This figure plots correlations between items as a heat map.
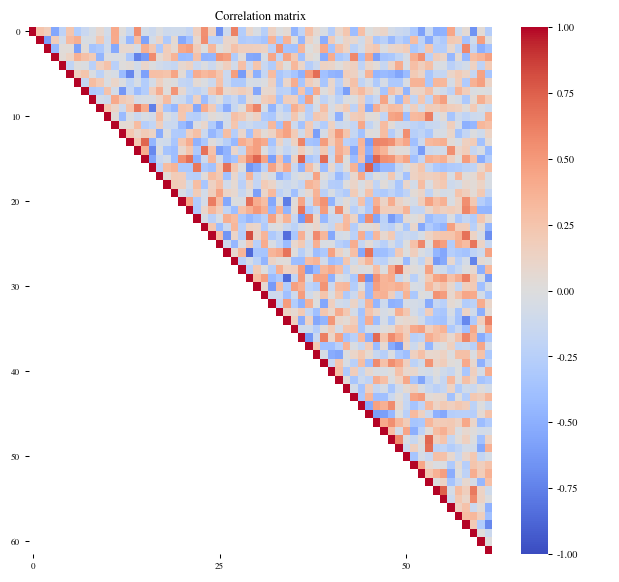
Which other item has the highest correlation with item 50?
12
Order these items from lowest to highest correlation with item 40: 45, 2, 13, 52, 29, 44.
29, 2, 44, 52, 45, 13
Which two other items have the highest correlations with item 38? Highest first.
5, 24
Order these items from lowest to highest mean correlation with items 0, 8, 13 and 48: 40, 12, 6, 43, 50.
43, 6, 40, 12, 50
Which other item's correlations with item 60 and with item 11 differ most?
25
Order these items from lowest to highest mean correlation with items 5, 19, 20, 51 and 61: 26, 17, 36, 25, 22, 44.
36, 44, 26, 22, 17, 25
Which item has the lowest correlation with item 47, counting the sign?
45
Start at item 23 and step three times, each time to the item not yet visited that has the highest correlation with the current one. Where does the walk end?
30
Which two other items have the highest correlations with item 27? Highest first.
0, 5
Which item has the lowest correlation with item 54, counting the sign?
27
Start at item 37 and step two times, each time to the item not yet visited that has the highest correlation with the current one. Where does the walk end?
16
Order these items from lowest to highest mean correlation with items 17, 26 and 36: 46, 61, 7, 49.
61, 46, 49, 7
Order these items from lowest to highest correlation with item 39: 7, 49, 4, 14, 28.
7, 4, 14, 28, 49
